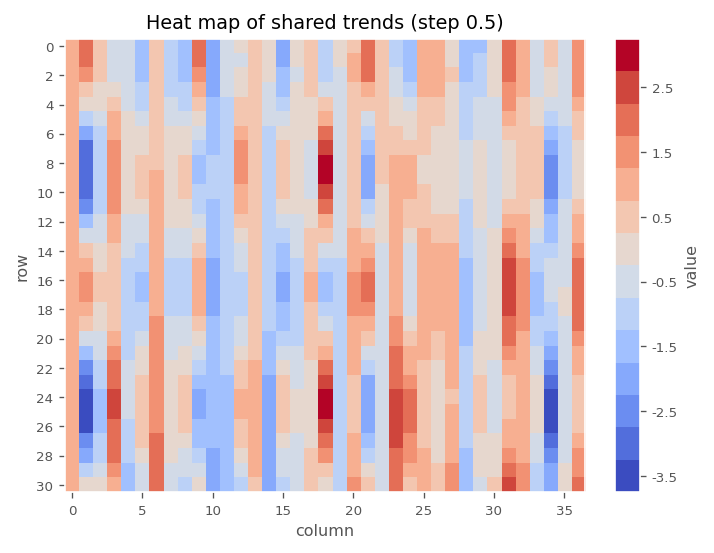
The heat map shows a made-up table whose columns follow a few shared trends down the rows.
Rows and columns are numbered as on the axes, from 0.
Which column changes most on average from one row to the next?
1
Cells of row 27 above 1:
5
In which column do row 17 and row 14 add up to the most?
31
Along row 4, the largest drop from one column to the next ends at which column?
10
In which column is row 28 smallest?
34
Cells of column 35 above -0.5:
4
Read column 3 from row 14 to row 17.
0.5 0.5 0.5 0.5
